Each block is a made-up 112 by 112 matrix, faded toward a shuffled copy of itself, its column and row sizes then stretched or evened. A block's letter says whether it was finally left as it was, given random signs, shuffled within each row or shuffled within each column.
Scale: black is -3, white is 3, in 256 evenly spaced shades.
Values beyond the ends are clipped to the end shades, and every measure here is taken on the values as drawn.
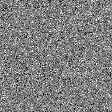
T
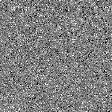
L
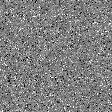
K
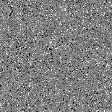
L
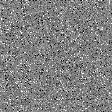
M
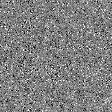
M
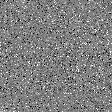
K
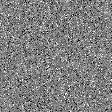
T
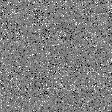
L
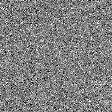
M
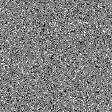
L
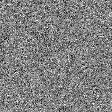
M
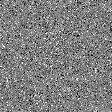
T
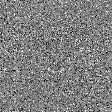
M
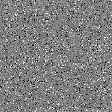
L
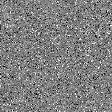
L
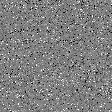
K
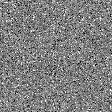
T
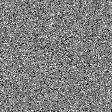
K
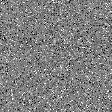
T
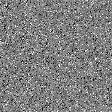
T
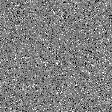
M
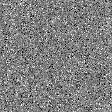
T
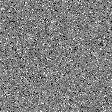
K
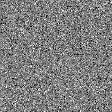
M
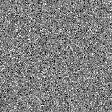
L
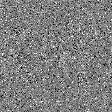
M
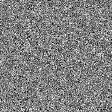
M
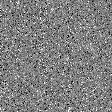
T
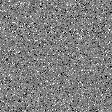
K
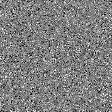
M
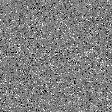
M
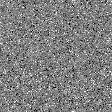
K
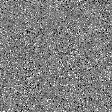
M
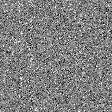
T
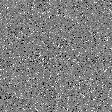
K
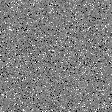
K
